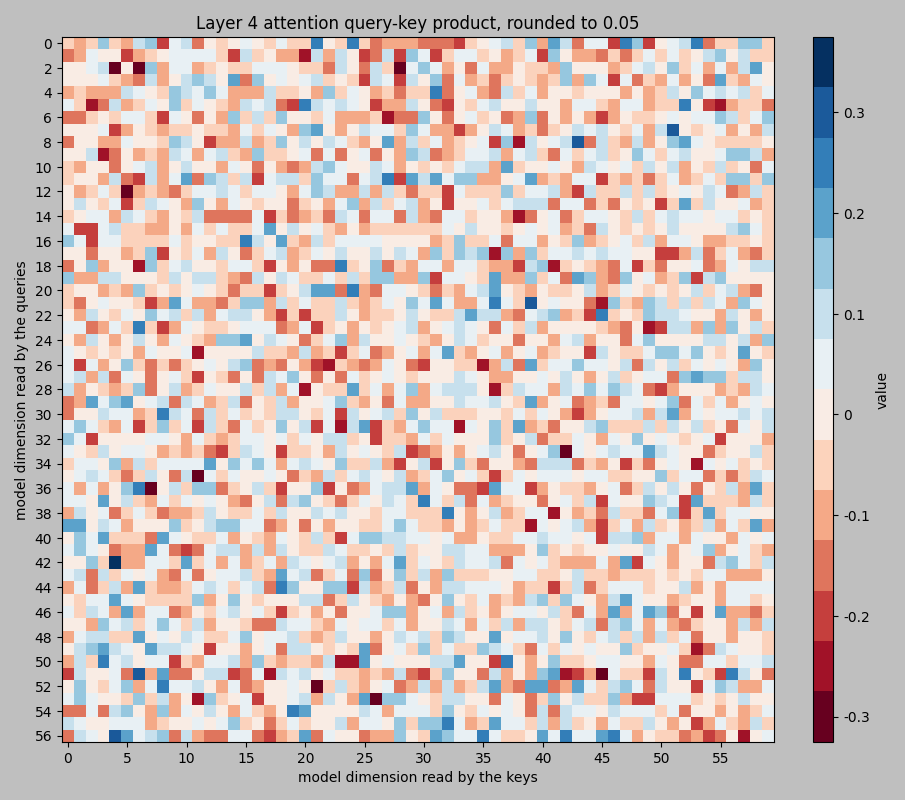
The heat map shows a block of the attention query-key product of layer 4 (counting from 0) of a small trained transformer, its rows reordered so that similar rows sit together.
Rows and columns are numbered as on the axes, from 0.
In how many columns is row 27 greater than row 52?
27
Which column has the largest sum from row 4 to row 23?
39
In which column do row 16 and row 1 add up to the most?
15
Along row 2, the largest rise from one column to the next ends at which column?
7
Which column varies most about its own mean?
36
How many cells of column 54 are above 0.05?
11
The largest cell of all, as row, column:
42, 4
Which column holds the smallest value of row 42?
48
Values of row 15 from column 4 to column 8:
0.1 -0.05 -0.05 -0.1 -0.1
